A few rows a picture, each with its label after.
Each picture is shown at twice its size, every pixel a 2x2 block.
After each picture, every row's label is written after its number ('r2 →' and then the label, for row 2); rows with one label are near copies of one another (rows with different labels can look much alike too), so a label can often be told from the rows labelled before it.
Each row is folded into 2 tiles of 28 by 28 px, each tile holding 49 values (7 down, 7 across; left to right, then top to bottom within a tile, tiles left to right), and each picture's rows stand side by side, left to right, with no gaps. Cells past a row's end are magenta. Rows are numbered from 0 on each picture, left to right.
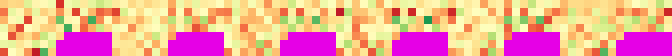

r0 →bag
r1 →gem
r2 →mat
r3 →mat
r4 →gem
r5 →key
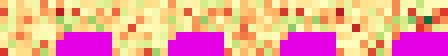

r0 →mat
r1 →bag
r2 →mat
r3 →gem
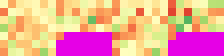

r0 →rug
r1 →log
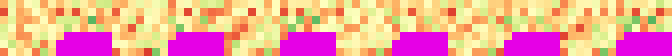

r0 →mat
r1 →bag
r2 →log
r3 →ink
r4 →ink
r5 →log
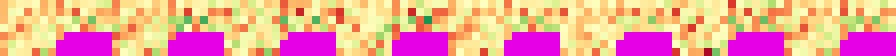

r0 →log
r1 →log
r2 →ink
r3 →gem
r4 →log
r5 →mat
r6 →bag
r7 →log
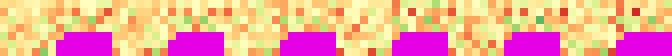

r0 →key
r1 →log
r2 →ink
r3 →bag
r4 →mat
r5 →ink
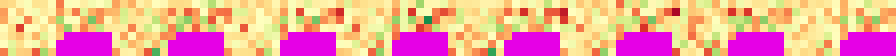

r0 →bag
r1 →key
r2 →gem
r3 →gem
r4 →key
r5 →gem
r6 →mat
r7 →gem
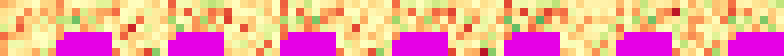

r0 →log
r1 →bag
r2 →gem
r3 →bag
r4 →bag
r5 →gem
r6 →mat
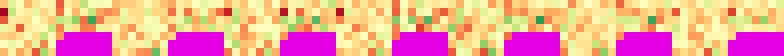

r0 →gem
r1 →key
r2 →mat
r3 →gem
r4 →rug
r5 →rug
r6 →mat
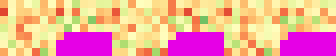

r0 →mat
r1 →ink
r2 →mat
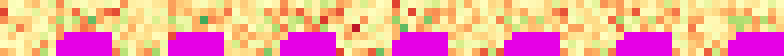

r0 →gem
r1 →rug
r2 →key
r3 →bag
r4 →ink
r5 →ink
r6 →mat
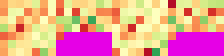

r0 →log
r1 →bag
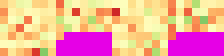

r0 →bag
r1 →gem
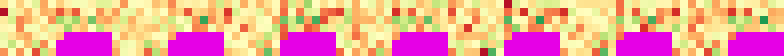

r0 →mat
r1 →rug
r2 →gem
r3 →mat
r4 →bag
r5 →gem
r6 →mat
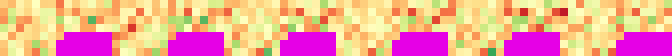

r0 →rug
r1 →log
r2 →key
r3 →key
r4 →key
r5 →ink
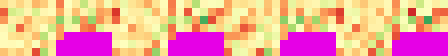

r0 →gem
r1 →gem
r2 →log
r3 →gem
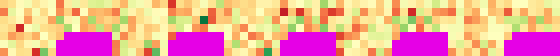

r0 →bag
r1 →rug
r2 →key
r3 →log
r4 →mat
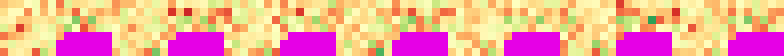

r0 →log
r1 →key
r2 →ink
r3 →key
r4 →mat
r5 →rug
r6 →gem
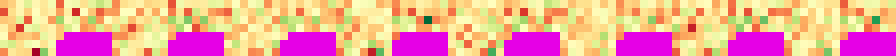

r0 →bag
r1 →log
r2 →ink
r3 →rug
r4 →key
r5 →rug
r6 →log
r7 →rug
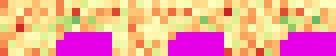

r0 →log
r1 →mat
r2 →mat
